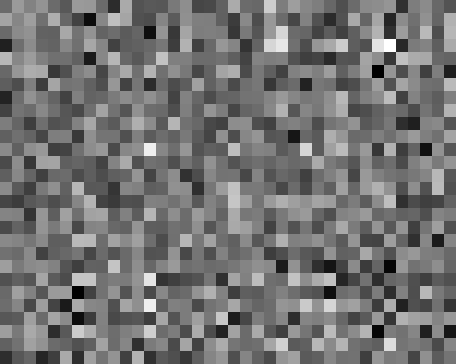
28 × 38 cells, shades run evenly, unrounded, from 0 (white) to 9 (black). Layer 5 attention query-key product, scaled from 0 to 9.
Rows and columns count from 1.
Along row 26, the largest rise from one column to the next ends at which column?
32
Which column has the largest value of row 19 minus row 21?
37
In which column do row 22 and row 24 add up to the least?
13
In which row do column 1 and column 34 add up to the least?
5
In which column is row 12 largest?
36
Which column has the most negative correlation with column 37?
24
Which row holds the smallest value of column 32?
4
